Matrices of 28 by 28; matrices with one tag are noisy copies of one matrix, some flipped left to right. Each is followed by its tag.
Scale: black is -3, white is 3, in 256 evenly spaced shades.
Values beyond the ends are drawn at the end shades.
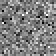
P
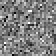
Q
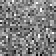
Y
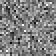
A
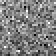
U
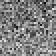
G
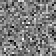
Q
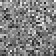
U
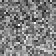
G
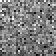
U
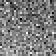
G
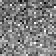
G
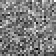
U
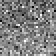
G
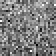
Y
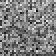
U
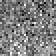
G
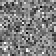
Q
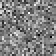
P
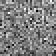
U
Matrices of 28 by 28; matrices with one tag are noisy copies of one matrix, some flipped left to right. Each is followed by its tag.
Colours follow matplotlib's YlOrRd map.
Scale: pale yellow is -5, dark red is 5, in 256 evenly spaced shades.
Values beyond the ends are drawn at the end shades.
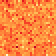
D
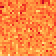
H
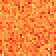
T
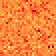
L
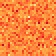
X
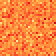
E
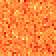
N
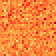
E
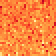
H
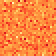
N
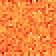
N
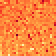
H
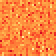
T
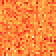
T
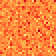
L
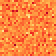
X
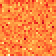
D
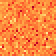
L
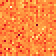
T
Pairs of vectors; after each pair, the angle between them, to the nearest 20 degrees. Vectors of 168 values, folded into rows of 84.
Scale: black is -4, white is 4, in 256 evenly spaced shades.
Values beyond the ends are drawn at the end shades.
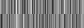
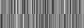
20 degrees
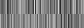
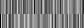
100 degrees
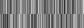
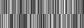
160 degrees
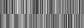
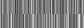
100 degrees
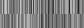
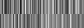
140 degrees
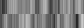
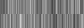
60 degrees
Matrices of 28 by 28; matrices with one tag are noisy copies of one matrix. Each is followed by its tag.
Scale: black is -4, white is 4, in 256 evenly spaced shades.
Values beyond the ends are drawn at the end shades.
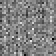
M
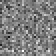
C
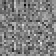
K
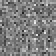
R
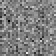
M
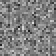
C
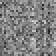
R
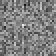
K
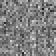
R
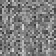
C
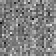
R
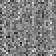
M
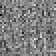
R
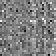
R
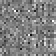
R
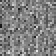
C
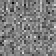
K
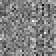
R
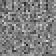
K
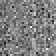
R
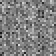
M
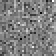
K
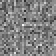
K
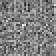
K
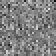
C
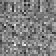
K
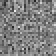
K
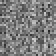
R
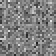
M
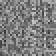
R
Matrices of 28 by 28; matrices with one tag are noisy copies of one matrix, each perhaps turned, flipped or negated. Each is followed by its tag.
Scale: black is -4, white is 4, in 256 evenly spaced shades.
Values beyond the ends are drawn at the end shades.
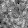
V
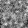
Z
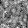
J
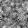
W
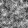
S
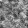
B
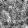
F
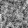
J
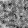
Z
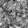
W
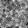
W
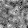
B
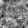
F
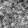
V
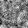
F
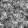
S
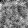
F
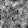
B
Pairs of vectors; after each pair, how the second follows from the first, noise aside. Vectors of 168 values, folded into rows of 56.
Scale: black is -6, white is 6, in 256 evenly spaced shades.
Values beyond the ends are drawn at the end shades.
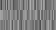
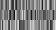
wrapped around, scaled up.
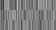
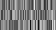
reversed, negated, scaled up.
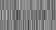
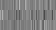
partly zeroed.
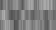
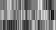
reversed, negated, scaled up.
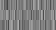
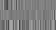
partly zeroed.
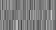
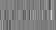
partly zeroed.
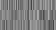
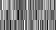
reversed, negated, scaled up.
